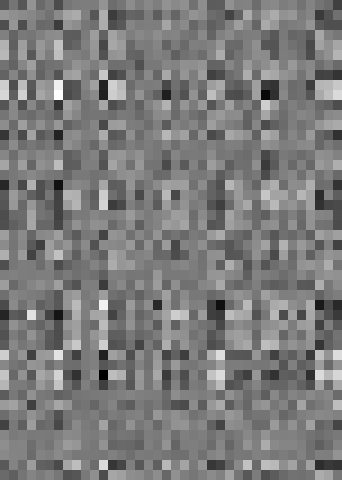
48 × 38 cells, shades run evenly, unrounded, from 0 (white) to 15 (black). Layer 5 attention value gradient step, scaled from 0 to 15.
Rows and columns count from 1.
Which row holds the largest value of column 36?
31
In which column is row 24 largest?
12
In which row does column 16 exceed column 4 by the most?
32
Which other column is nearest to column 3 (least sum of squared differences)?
29
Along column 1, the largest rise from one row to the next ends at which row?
11
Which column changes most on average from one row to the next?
7
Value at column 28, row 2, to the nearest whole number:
5
